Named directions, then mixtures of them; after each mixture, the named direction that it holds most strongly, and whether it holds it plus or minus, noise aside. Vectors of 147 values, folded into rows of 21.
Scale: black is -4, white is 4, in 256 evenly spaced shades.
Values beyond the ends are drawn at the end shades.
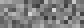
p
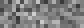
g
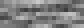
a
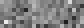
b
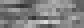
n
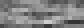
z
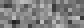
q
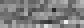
z, minus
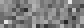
b, plus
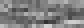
z, minus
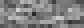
z, plus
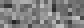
q, plus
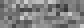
a, plus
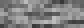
z, plus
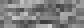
n, minus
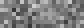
b, plus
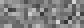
p, plus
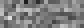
a, minus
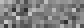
b, plus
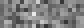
g, plus
